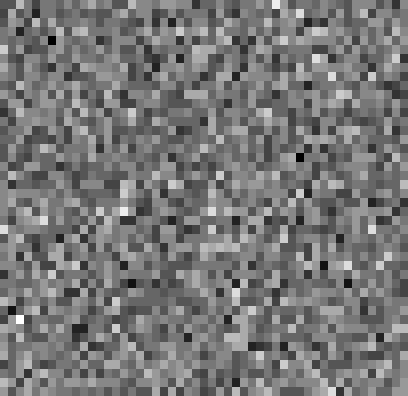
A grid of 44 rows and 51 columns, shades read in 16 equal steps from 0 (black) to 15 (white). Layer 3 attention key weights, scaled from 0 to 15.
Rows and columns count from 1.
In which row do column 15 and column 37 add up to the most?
37
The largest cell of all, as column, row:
3, 36
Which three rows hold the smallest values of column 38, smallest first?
18, 25, 4
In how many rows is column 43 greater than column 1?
21
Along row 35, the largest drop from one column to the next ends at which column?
6
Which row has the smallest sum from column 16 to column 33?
32
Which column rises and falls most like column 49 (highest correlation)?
38
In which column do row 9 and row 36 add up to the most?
42
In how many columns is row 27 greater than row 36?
22
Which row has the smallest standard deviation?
19
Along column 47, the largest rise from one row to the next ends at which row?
9
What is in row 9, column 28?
10
